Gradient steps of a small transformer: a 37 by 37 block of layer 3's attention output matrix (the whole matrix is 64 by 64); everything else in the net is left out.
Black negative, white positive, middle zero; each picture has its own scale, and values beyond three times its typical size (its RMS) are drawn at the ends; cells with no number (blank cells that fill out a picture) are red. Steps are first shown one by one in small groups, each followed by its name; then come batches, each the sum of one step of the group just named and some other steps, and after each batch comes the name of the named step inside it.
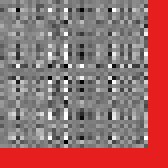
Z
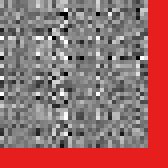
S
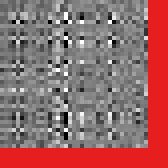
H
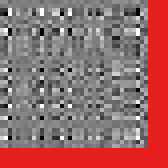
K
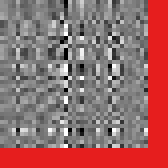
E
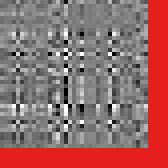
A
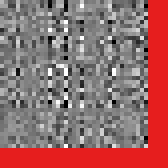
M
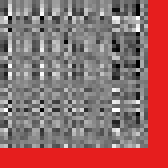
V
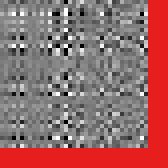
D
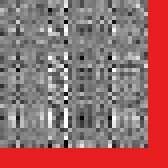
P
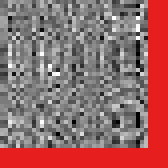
V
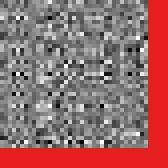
D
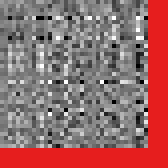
M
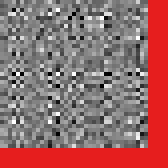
K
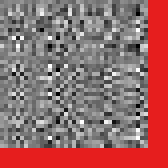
K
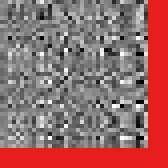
A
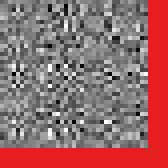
E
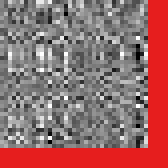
S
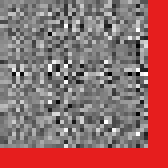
E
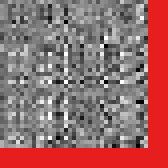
P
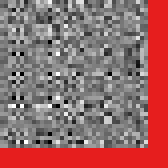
A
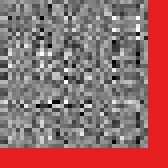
V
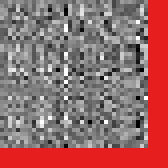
P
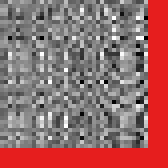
P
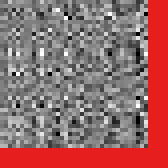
V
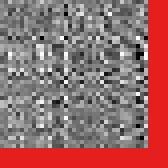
S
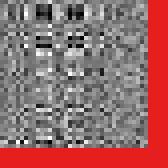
P
